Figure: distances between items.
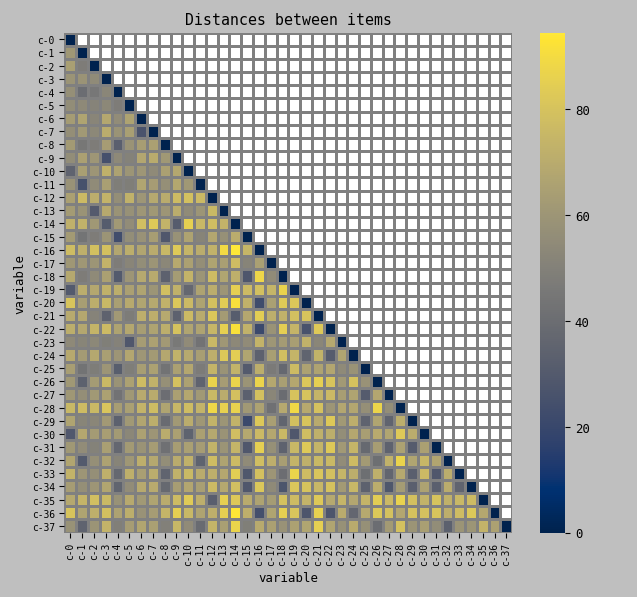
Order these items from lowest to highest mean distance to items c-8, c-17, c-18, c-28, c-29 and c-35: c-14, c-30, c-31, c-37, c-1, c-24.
c-31, c-1, c-37, c-24, c-30, c-14
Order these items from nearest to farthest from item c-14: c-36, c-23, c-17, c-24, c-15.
c-23, c-15, c-17, c-24, c-36
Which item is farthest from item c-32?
c-28
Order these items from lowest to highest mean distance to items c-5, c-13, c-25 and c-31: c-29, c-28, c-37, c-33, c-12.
c-29, c-33, c-37, c-28, c-12
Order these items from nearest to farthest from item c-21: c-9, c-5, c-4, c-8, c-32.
c-9, c-5, c-4, c-8, c-32
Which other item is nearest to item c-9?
c-3
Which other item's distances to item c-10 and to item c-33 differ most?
c-19
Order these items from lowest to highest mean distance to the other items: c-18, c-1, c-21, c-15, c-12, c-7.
c-15, c-1, c-18, c-7, c-21, c-12
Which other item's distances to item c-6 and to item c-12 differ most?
c-7
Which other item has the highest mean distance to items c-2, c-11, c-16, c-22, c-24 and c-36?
c-14
